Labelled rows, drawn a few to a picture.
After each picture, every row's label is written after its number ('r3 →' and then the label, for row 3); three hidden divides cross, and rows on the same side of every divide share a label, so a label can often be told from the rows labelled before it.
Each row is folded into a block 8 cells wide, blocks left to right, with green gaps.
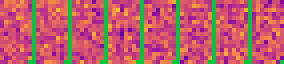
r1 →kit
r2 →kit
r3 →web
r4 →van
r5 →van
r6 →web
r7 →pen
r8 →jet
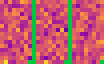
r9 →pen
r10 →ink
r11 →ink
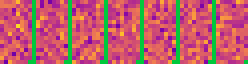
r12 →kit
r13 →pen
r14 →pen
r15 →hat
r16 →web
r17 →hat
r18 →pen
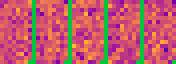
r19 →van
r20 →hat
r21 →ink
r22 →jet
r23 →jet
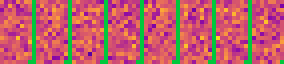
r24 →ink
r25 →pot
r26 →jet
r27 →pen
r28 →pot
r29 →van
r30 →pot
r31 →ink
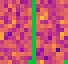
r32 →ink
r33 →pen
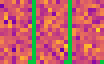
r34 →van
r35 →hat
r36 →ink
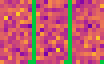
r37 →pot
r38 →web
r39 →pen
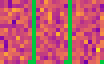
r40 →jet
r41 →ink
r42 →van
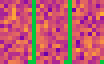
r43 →hat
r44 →van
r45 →ink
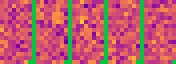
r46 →van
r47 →pot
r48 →jet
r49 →van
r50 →jet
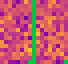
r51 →pen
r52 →ink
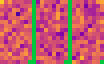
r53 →ink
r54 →kit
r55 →pen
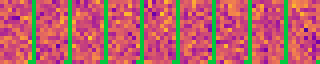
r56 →van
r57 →jet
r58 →pen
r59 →kit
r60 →pot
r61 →kit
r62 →kit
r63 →van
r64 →kit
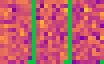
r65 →van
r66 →ink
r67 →hat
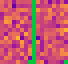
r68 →jet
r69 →jet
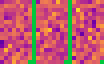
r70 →kit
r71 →kit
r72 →pen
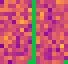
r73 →pot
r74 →van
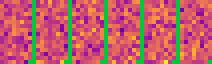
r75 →hat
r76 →van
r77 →pot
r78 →van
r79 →jet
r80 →ink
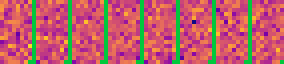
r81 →kit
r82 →web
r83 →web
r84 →pot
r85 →hat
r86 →jet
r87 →ink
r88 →van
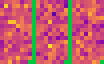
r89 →kit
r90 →ink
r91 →pot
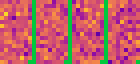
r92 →van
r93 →pot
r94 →kit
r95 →web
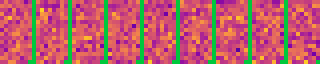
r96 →hat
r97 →pen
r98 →pen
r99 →pen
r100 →pen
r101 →hat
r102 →jet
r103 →jet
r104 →pot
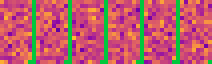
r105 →pen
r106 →ink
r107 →pot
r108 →van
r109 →kit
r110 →ink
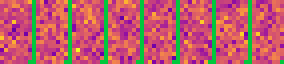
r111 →web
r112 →van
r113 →kit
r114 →web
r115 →pen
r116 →pot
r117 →pen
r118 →pen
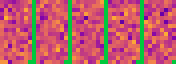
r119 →pen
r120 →kit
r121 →web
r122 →jet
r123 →ink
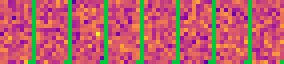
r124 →van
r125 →web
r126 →jet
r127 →ink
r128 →web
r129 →hat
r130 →ink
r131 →ink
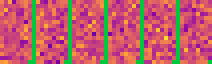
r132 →ink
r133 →van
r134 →pot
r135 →van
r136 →kit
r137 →van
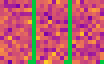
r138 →pen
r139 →web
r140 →pot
